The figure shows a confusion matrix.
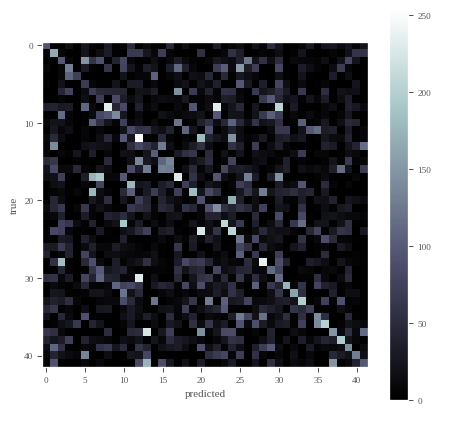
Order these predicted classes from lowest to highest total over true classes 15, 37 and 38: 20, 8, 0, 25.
25, 8, 0, 20
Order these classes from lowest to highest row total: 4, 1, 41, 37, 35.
4, 1, 41, 35, 37
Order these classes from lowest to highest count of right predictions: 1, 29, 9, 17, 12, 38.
29, 9, 1, 38, 17, 12
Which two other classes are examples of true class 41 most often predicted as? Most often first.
13, 37
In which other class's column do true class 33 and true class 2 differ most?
5
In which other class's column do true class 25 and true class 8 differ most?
22
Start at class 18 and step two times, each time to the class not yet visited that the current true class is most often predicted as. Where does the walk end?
35
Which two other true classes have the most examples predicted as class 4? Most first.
36, 16
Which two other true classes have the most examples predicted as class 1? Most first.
13, 39
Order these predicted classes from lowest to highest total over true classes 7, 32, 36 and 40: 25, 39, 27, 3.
3, 39, 27, 25
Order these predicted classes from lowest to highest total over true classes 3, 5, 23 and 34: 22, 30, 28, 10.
28, 22, 30, 10
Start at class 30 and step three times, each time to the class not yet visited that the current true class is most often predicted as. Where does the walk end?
24
